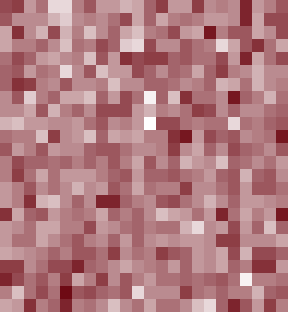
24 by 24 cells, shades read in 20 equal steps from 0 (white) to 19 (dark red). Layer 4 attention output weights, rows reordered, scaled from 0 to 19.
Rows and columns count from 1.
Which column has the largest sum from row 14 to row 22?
20
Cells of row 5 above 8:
18
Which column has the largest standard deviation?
6
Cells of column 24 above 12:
9
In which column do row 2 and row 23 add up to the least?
12
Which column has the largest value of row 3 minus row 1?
5
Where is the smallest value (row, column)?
10, 13
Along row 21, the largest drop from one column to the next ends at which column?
24
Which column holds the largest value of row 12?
15
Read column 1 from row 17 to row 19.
16 8 8
